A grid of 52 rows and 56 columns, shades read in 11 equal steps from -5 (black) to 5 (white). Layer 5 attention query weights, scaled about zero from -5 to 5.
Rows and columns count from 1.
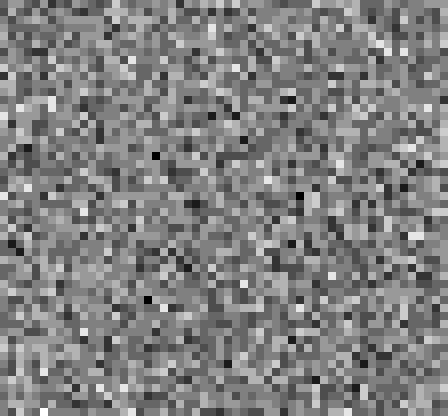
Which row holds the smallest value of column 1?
10
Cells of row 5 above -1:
37
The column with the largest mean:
56
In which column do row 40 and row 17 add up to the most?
3
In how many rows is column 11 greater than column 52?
24
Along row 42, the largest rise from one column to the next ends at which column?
11
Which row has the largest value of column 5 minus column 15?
39
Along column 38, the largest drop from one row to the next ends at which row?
25
